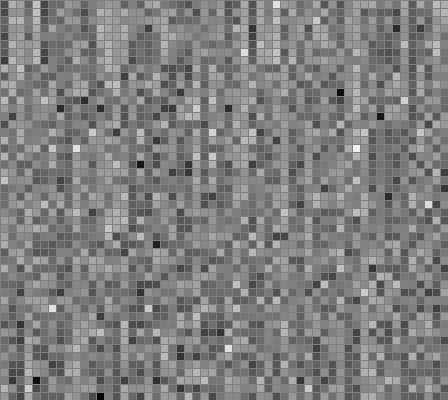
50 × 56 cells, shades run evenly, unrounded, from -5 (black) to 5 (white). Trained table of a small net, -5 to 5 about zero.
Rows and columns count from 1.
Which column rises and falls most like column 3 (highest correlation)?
51
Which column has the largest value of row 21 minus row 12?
43
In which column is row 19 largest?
45
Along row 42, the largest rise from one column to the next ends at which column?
29
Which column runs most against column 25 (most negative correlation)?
21
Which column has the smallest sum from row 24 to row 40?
17
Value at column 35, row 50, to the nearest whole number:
-2
